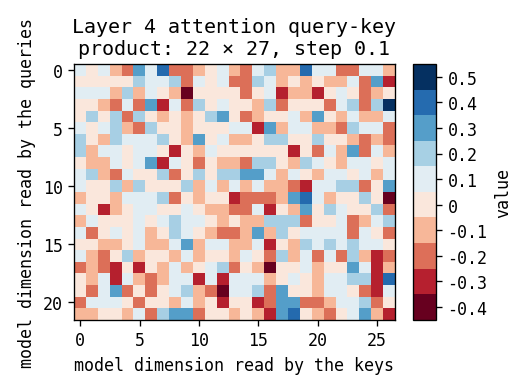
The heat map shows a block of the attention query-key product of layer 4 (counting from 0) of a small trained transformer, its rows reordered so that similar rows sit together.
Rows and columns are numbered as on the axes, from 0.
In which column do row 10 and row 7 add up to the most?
23
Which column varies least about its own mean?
11
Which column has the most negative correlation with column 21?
18
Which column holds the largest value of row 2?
4
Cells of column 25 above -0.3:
18
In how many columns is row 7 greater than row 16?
12
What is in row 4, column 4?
-0.2
